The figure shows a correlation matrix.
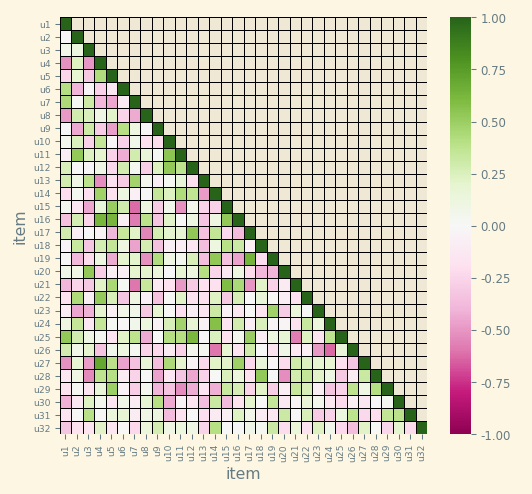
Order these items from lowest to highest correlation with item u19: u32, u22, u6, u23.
u22, u6, u32, u23
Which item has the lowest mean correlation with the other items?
u13
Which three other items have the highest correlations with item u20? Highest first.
u3, u13, u31
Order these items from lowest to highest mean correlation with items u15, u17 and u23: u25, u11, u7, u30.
u11, u7, u30, u25
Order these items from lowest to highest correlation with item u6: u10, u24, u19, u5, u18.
u10, u5, u24, u18, u19
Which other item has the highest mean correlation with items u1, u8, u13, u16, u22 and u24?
u2
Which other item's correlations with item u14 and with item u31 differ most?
u26
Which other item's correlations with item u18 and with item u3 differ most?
u28
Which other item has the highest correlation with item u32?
u14
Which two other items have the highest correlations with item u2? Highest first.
u11, u22
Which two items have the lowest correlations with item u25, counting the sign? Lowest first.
u21, u8
